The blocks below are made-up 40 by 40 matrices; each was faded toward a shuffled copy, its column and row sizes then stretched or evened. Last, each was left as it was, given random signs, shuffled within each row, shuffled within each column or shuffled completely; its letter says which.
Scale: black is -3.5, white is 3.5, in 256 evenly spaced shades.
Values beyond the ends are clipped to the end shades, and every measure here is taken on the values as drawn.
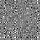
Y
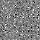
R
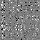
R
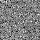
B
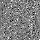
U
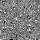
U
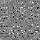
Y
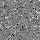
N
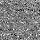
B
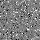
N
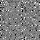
R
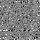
B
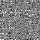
R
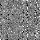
U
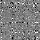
R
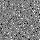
N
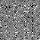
R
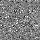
B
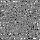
B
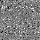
B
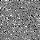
B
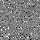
B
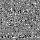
B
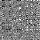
Y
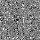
R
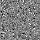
U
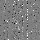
U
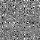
R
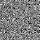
R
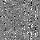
U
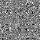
R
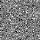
R
